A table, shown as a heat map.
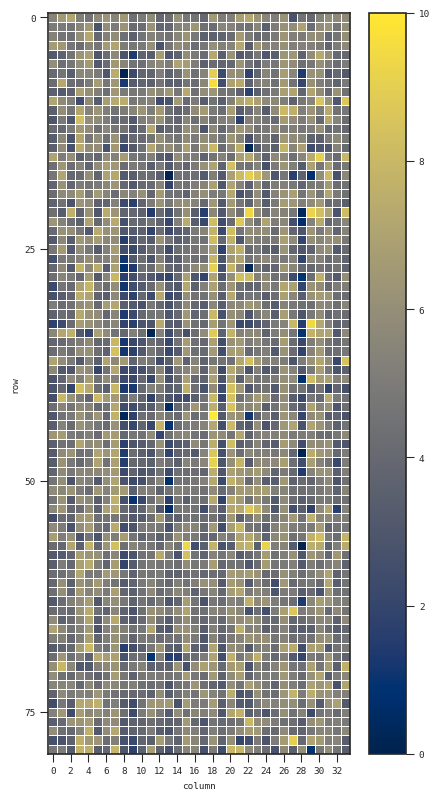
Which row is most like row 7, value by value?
48
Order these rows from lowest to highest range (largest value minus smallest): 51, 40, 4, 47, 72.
51, 72, 4, 40, 47
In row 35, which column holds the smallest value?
8
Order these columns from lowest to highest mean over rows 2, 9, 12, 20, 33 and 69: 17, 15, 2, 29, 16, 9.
9, 17, 2, 16, 15, 29
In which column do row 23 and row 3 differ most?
11
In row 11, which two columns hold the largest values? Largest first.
3, 31
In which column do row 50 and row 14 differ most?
13
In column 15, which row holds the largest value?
57
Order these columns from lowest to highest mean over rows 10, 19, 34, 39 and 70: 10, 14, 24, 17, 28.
28, 24, 14, 10, 17
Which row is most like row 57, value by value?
22
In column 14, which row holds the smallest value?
69
